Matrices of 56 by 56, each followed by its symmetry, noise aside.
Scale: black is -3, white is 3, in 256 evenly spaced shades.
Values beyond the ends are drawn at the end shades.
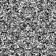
mirrored left to right.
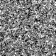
antisymmetric.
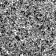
symmetric across the other diagonal.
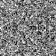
mirrored top to bottom.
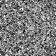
mirrored top to bottom.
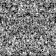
mirrored left to right.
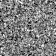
antisymmetric.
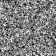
antisymmetric.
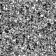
same after a half turn.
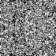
mirrored top to bottom.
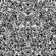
mirrored left to right.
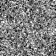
same after a half turn.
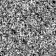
symmetric across the other diagonal.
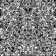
mirrored left to right.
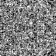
mirrored top to bottom.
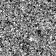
antisymmetric.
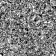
symmetric across the other diagonal.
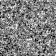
symmetric across the other diagonal.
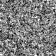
symmetric across the other diagonal.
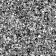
antisymmetric.
